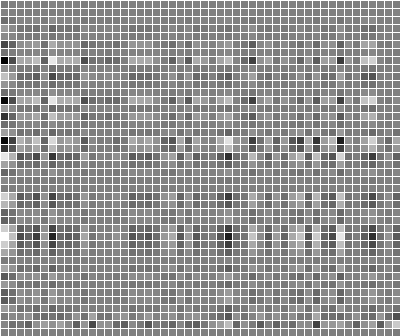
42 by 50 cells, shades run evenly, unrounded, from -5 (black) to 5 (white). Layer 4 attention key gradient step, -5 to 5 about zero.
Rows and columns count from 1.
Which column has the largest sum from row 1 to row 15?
7
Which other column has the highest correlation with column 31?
14
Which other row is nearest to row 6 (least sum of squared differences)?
15
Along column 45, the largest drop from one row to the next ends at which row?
41
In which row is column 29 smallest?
30
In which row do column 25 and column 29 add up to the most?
18
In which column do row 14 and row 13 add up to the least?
1
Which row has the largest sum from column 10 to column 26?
40
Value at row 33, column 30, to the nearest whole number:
0
